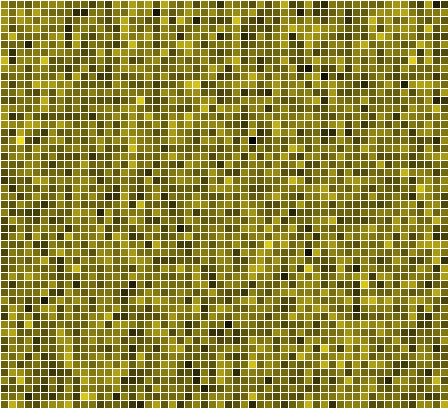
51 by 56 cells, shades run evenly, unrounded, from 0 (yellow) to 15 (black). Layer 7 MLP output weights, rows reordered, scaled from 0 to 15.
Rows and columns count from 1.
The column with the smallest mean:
54
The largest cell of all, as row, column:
18, 32
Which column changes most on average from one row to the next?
55
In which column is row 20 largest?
12
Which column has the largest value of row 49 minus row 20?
26
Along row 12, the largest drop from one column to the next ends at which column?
35
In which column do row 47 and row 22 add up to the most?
30
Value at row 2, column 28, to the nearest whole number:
8
